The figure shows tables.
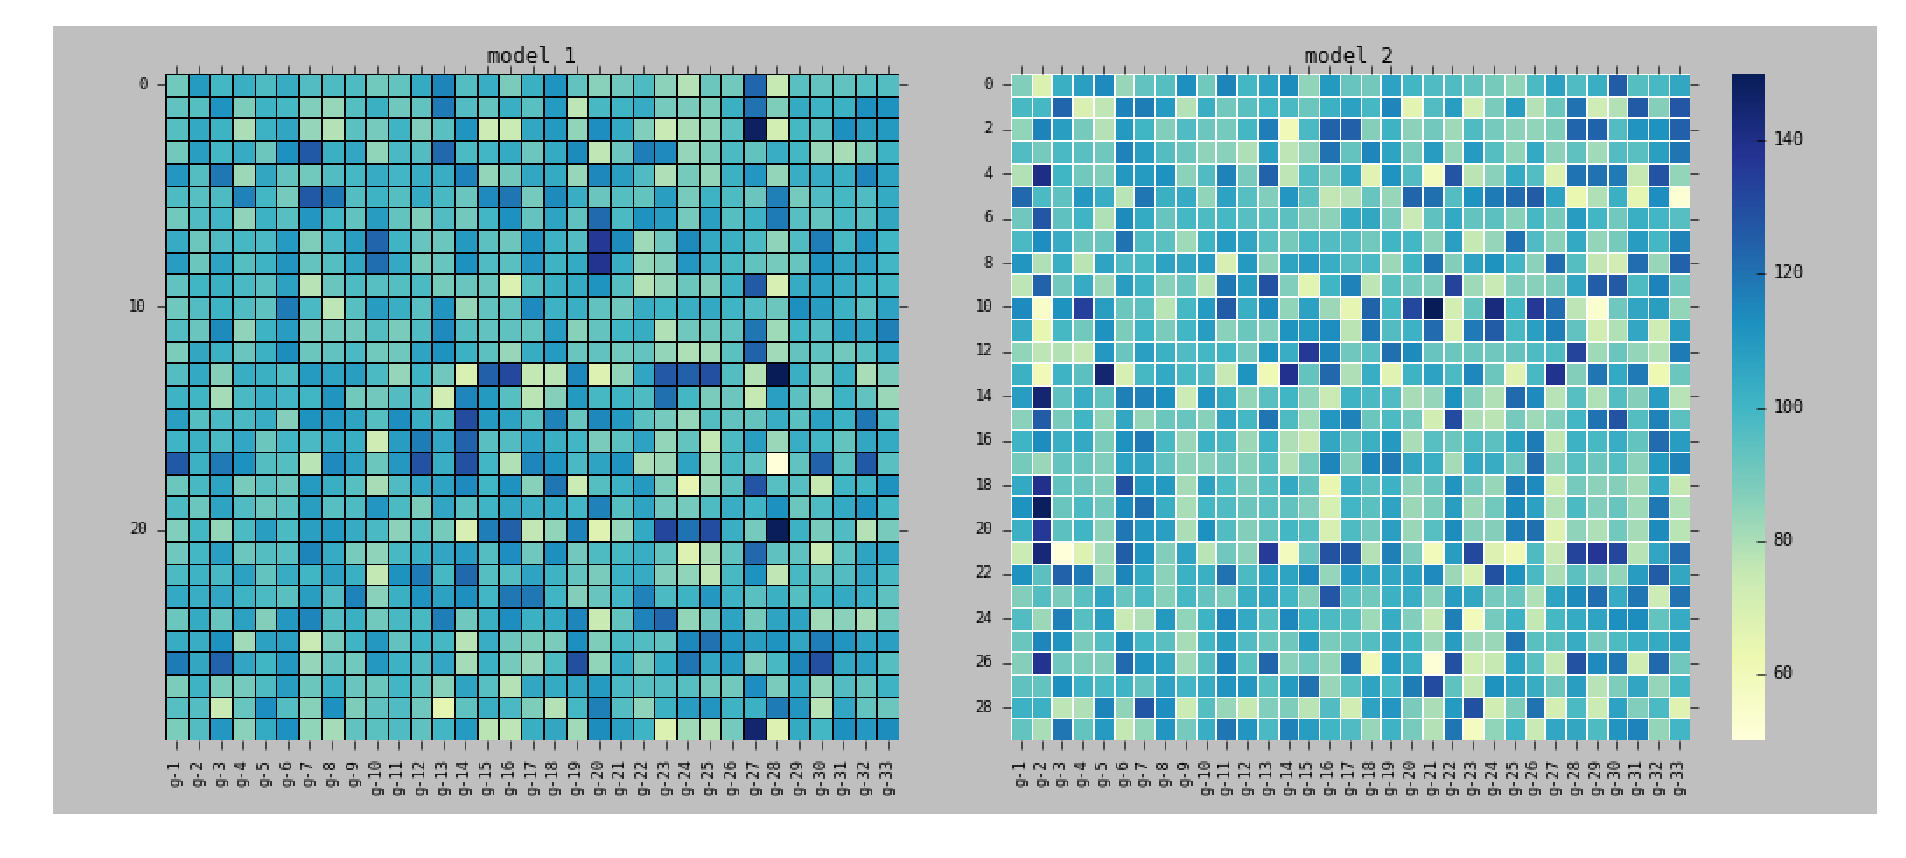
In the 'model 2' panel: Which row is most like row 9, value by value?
15
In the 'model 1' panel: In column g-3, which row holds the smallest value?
28
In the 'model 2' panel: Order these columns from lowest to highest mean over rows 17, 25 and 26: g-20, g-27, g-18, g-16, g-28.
g-27, g-18, g-16, g-20, g-28
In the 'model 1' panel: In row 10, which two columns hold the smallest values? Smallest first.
g-8, g-14
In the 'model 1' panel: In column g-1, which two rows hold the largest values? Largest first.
17, 26
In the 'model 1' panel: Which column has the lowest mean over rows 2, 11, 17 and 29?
g-28
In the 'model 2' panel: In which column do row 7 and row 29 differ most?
g-6
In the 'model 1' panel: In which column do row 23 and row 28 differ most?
g-13
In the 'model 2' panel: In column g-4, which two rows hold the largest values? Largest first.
10, 22
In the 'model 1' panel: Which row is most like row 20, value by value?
13
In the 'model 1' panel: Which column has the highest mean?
g-27
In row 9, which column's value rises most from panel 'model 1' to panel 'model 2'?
g-22
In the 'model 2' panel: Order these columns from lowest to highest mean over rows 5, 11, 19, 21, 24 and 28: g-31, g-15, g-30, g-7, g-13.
g-31, g-15, g-13, g-30, g-7
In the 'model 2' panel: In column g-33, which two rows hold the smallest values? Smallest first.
5, 28
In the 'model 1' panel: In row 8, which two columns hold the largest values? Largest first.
g-20, g-10
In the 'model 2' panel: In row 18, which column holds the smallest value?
g-16
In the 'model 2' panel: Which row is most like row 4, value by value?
26
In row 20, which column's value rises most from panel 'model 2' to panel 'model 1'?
g-28
